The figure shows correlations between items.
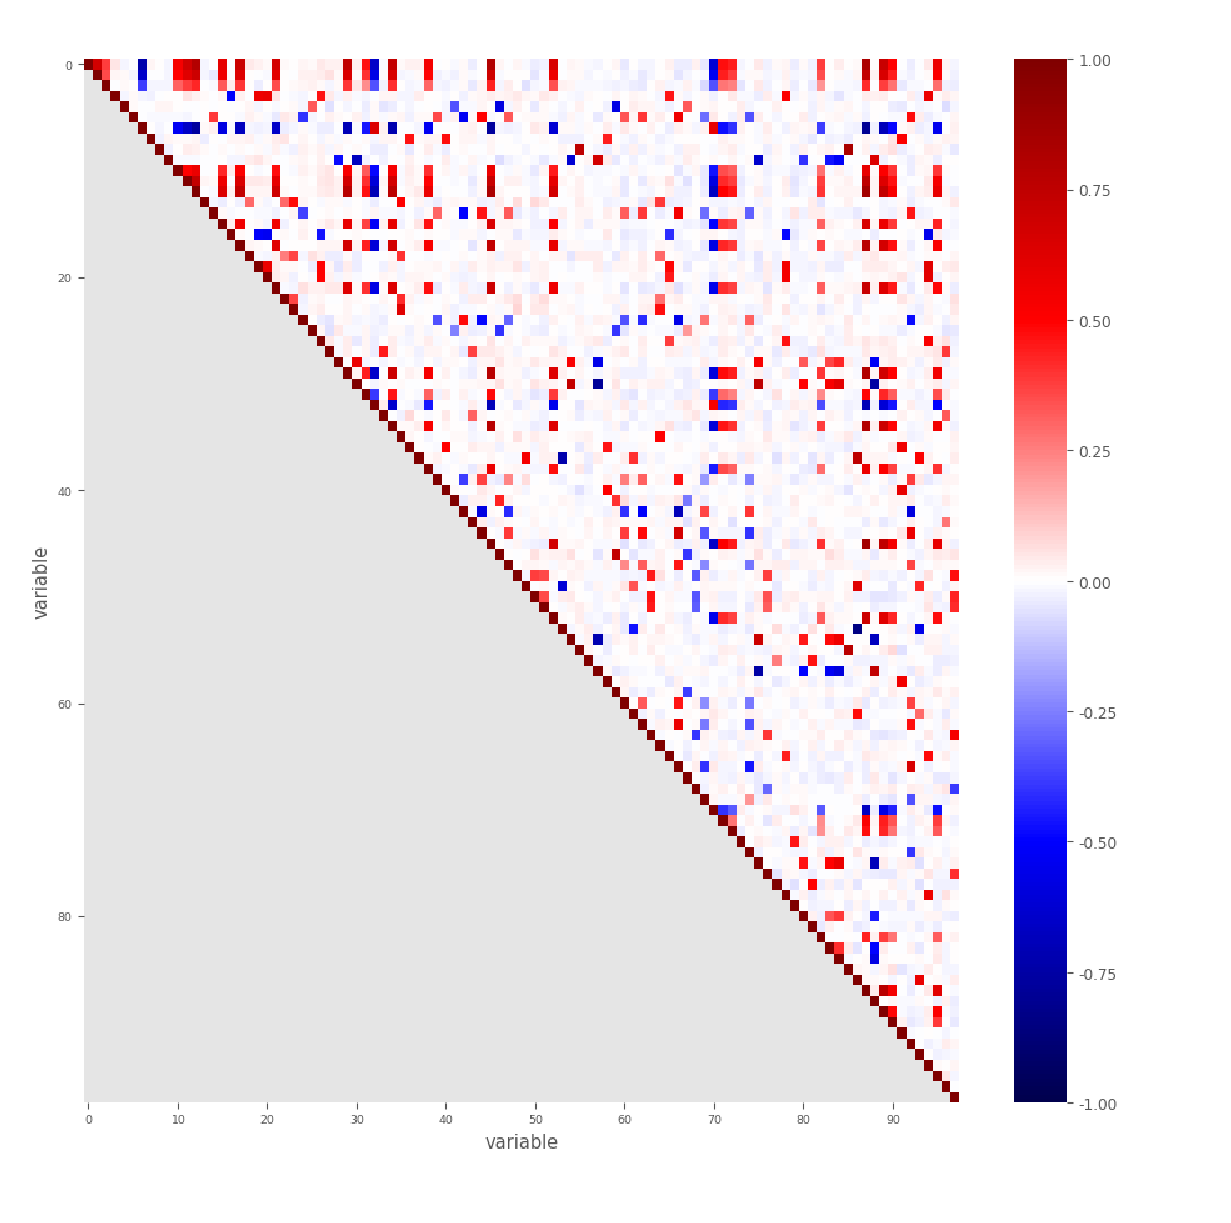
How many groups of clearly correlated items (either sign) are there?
13
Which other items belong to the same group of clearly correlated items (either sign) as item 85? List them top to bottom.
8, 55
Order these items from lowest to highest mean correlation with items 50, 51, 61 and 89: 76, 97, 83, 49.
83, 49, 76, 97
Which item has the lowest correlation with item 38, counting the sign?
6
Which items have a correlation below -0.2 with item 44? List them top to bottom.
24, 42, 69, 74
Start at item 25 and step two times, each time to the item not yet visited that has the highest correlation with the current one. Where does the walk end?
67
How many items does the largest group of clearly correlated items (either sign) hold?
25
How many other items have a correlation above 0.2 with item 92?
8
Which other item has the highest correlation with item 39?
66
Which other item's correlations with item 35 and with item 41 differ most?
23
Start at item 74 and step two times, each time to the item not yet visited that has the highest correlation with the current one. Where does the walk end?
24
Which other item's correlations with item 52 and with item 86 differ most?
53
